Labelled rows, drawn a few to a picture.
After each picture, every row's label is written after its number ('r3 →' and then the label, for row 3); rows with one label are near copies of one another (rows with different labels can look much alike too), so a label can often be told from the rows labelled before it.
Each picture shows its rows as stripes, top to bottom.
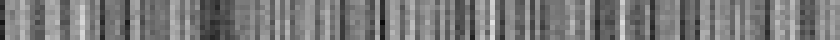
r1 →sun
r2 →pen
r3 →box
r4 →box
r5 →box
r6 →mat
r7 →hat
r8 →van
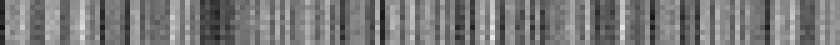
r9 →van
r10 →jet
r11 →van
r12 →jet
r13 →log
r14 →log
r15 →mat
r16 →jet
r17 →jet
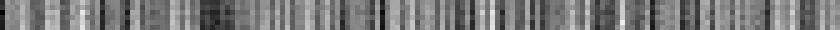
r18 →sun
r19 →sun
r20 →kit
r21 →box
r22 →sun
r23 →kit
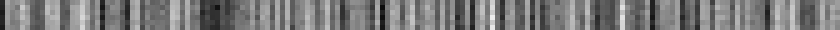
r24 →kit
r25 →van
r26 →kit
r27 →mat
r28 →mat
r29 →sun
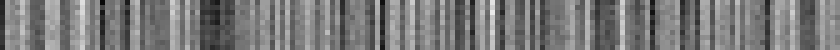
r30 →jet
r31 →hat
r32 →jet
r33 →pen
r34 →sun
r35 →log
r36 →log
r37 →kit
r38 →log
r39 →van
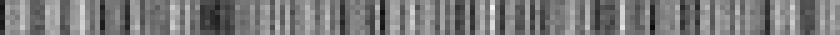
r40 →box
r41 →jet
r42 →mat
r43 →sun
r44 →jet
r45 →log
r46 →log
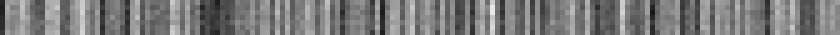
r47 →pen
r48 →mat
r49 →log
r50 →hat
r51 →box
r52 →jet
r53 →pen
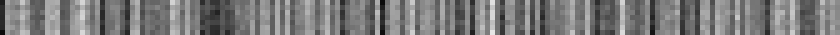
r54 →mat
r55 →sun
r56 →jet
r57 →log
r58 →van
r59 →van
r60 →mat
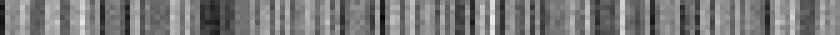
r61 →mat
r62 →kit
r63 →van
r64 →jet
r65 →hat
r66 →kit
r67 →jet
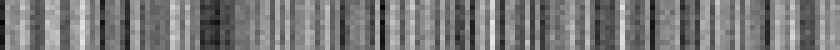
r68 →van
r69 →mat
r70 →pen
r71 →log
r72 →hat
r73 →log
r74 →mat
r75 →mat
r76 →hat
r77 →log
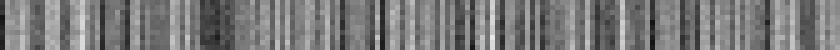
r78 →mat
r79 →box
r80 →hat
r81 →box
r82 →log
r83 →log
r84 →sun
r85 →jet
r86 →log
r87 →log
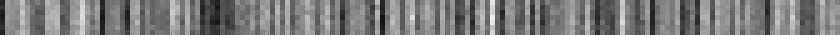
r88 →jet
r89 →pen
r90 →pen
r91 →jet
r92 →sun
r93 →van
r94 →box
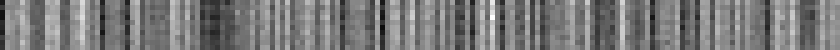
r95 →kit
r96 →pen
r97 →jet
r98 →jet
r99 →pen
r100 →van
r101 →van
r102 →box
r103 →hat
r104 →van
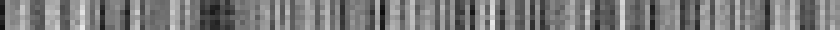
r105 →mat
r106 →sun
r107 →kit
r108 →mat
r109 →sun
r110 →box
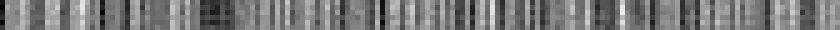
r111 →kit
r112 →box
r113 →sun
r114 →van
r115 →van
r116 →log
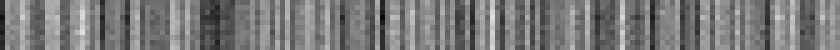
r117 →van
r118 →sun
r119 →mat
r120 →hat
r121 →mat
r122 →pen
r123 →box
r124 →sun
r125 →pen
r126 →mat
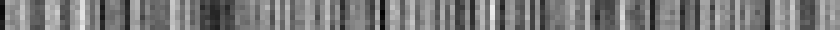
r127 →log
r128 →kit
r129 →box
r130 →box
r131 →van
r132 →log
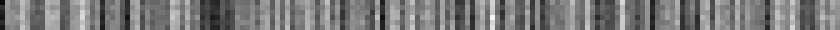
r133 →mat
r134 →sun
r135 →kit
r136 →jet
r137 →sun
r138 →sun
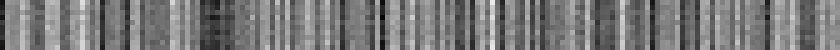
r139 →pen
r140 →hat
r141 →kit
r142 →van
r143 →sun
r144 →van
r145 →hat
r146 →van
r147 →mat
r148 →kit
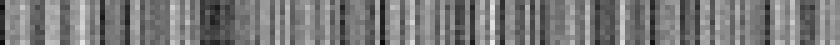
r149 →jet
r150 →hat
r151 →pen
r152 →van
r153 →jet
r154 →box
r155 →log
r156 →van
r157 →mat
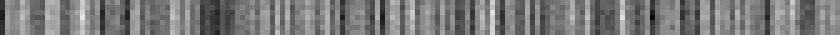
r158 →hat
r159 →pen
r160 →jet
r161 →log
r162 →pen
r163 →van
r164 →pen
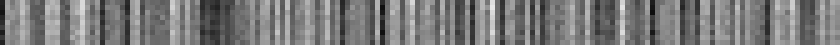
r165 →jet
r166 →mat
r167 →log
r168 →kit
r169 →van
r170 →mat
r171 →mat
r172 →van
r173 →kit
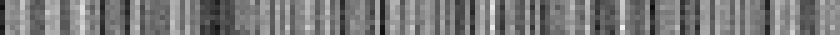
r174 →hat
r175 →log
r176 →sun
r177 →log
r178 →box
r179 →sun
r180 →van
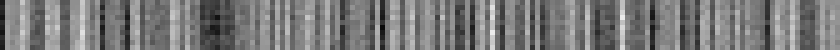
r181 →hat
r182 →kit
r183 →mat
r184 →sun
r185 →van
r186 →van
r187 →hat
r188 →log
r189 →jet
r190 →log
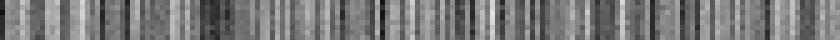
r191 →mat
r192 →sun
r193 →kit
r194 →kit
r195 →van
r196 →jet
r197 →van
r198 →pen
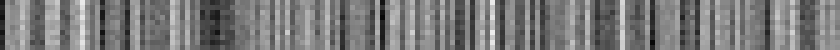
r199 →box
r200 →box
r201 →sun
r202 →box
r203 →log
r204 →hat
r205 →jet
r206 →log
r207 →log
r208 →log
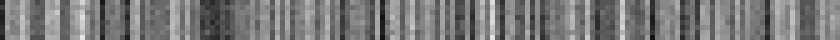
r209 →kit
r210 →hat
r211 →box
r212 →log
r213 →mat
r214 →mat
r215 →van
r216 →log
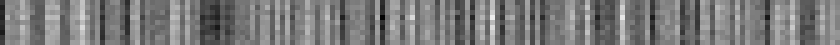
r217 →log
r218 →van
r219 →box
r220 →mat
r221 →sun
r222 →hat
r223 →kit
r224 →pen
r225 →sun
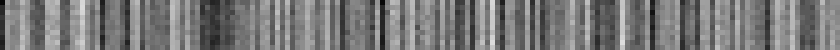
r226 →kit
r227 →pen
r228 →log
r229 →log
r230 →log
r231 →van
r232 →mat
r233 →van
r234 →box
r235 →mat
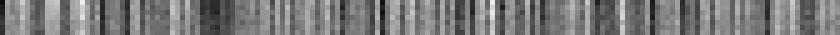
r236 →box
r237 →kit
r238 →mat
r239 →log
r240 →kit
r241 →sun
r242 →log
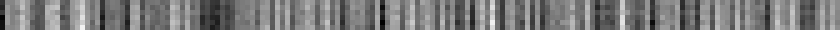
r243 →box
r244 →box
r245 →van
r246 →box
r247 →mat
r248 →box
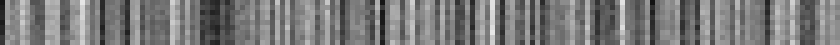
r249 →mat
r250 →jet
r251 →hat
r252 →box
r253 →mat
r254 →sun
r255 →pen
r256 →pen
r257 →sun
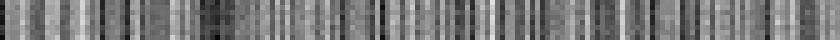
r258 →pen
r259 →van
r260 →box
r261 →kit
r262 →sun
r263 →log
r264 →sun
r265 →pen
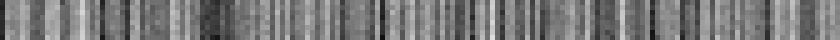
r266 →sun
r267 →box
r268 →log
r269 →mat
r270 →sun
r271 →pen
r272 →log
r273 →van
